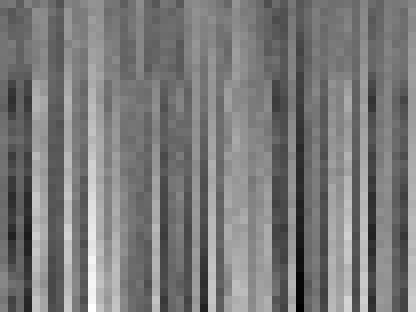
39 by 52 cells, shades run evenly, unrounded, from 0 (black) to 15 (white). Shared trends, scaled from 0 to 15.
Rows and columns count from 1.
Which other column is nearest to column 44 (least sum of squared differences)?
5
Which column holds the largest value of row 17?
12
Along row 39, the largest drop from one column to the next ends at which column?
38
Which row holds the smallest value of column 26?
39
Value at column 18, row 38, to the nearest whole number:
6
